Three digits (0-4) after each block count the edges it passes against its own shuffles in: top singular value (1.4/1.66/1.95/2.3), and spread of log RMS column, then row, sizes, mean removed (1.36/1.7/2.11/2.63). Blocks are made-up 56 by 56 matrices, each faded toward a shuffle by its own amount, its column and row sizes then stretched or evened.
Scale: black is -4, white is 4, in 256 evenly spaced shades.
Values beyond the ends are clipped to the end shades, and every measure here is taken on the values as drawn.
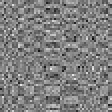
4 1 1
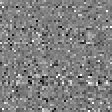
3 0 3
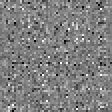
0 3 2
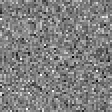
1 0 0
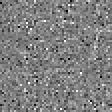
1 1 1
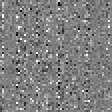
1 4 0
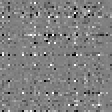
2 3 4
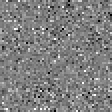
0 1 2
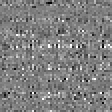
3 1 4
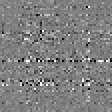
3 2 4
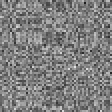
4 1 0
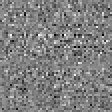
3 1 3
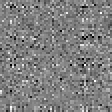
3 2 2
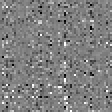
0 4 2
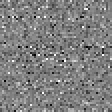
0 1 3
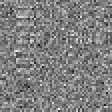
3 0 0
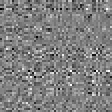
4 0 4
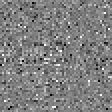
2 1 2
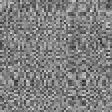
4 1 2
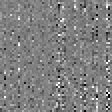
1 4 1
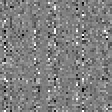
3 4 1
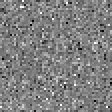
0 1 0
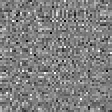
3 0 2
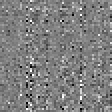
0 4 2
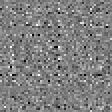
3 1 3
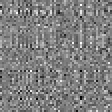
4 3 3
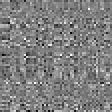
4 1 4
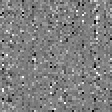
0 3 0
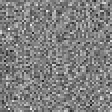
3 0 0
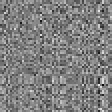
4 3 0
